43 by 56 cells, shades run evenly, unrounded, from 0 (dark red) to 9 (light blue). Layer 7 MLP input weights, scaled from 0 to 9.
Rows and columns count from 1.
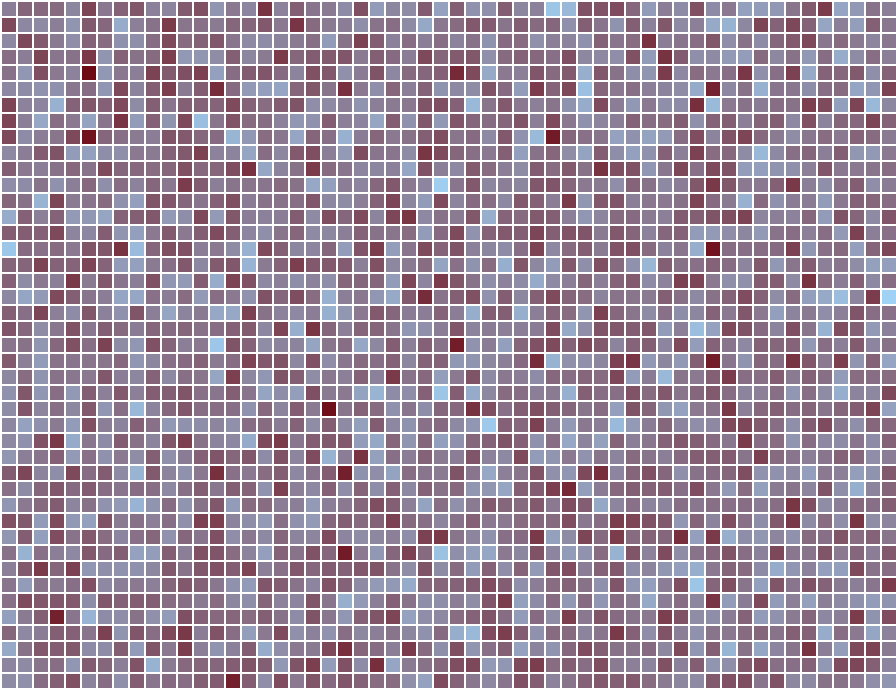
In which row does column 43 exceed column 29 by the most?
5
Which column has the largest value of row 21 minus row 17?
19
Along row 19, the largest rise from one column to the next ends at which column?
56
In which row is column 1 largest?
16
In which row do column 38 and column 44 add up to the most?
37
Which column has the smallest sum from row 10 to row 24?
45
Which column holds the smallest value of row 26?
21
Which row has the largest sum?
27
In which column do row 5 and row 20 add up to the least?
6
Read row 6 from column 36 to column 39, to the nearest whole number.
3 8 4 5
